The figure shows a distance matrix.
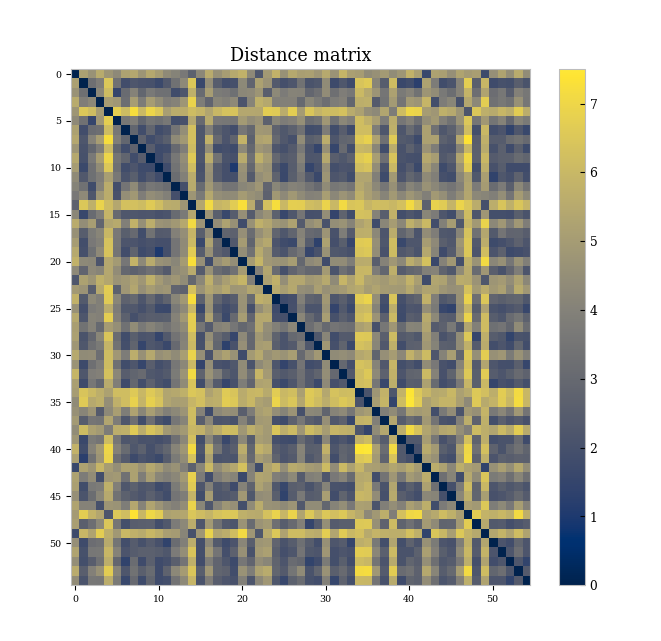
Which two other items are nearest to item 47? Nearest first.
4, 38
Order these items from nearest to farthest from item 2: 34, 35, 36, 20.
20, 36, 35, 34
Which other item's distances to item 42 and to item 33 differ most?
49
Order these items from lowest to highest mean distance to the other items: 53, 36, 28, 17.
28, 17, 53, 36
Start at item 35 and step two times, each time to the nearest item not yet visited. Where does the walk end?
34
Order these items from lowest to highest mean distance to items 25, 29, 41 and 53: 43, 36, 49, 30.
43, 36, 30, 49
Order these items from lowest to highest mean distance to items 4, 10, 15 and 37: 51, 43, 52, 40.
52, 51, 40, 43
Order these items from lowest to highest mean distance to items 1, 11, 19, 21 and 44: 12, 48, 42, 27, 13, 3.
48, 27, 12, 3, 13, 42
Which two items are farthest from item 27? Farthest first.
14, 49
